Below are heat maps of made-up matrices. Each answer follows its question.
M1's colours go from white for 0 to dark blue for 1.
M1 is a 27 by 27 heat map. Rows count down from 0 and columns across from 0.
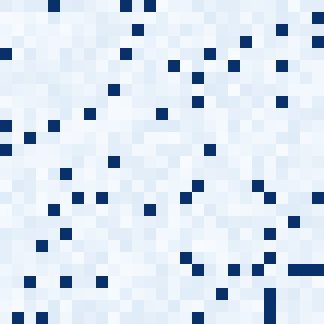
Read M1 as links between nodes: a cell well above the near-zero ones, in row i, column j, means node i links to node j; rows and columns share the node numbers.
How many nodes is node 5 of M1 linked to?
3
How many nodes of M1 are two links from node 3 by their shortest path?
3
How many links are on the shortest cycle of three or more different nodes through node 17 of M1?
4
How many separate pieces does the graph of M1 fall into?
3
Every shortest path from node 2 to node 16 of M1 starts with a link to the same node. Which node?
node 23
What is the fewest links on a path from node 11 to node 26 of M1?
5
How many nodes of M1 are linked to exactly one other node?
9
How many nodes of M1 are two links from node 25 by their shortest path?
5
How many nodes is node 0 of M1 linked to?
3
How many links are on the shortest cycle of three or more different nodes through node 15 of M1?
4
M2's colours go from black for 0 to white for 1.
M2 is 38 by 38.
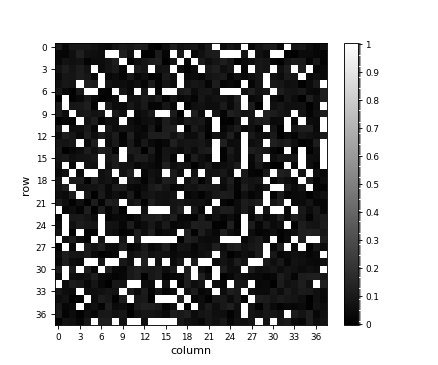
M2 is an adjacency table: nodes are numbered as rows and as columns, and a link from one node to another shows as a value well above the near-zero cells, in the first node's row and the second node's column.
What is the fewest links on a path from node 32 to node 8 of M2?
3
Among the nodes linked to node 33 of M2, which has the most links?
node 26
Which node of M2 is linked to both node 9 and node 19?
node 2
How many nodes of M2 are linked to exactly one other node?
1
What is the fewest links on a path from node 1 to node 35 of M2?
3
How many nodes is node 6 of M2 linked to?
11
